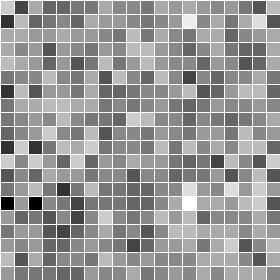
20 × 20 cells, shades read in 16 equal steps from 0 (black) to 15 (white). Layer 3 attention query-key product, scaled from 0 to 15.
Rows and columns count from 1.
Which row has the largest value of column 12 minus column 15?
16
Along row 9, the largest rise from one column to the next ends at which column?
10
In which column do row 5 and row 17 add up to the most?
8
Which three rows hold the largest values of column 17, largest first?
14, 18, 12
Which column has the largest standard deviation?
1
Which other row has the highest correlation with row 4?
5
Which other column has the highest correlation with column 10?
11
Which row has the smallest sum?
13
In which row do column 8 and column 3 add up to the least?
15
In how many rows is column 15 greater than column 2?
6
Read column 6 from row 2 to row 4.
6 9 8
